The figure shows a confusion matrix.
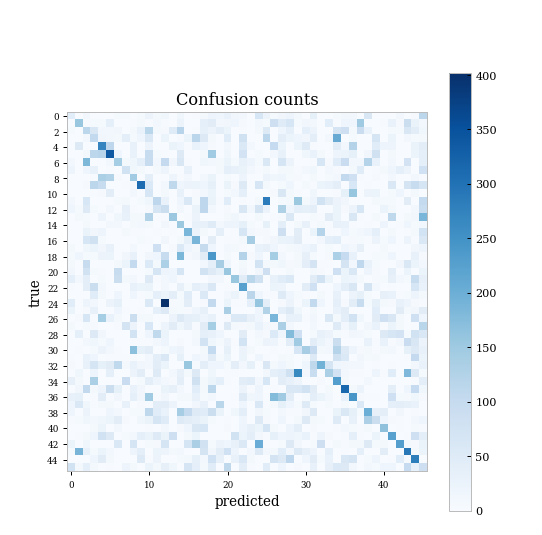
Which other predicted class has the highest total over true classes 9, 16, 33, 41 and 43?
29
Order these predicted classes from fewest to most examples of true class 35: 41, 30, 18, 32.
32, 41, 30, 18
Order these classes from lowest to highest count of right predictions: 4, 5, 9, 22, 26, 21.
21, 26, 22, 4, 9, 5
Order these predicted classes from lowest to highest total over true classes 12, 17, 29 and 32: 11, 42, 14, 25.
42, 14, 25, 11
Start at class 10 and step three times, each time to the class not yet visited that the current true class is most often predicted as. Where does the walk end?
4
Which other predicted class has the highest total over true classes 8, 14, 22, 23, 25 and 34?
3
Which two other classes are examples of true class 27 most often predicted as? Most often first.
18, 45
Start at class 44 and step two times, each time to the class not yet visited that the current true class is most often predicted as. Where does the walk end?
11
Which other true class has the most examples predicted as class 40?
26
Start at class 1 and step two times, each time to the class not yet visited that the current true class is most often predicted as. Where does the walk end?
19
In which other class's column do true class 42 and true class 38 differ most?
24
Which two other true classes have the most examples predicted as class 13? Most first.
9, 41
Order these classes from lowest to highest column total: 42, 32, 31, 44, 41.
42, 32, 41, 31, 44
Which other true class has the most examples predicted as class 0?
45
